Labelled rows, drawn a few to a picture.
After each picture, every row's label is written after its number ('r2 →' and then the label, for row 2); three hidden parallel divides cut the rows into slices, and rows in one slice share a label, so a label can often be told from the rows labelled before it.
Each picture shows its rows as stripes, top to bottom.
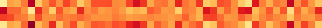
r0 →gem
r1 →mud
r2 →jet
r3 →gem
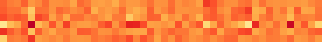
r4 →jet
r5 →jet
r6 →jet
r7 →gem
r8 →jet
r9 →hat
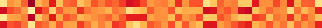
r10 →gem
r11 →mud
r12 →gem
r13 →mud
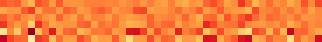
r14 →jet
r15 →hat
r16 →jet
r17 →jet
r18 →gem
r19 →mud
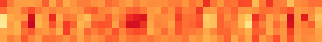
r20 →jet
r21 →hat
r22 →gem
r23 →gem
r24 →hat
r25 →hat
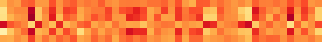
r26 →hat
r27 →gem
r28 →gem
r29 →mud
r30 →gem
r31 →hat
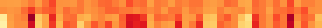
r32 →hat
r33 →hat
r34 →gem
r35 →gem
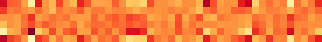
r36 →mud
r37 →jet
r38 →hat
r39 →hat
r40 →gem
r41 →mud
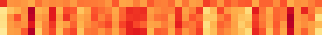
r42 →jet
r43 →gem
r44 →gem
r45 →gem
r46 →gem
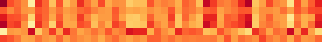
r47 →mud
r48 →jet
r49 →mud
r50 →mud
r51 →gem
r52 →jet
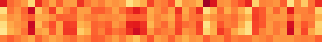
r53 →mud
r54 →gem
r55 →hat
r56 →gem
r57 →gem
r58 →jet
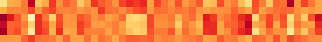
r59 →gem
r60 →hat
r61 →mud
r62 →mud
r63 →mud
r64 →hat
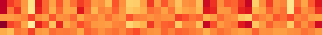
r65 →mud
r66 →mud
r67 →hat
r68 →mud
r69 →hat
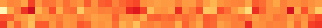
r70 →hat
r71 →gem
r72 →jet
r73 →jet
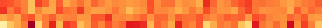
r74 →jet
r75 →jet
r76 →hat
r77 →gem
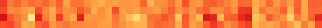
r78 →jet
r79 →jet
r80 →mud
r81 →jet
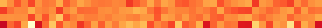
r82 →hat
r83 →jet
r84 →hat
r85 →mud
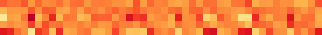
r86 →jet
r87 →hat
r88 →gem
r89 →hat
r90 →mud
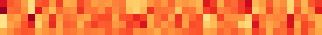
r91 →mud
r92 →mud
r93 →gem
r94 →gem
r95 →hat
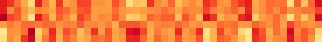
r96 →mud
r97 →jet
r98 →mud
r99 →hat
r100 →gem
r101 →gem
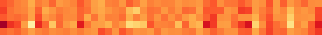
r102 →jet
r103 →jet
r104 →jet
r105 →mud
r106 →jet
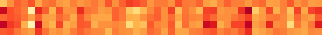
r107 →hat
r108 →mud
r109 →jet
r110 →mud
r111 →jet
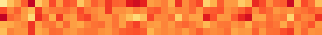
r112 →gem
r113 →jet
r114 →mud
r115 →hat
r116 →hat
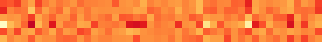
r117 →jet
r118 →jet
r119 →hat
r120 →gem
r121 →jet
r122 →hat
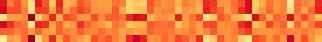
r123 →mud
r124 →mud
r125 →gem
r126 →mud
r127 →jet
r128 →gem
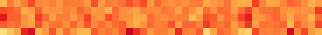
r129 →hat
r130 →jet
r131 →jet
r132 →jet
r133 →gem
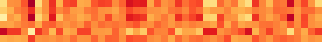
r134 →gem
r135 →hat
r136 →gem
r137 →hat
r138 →mud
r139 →hat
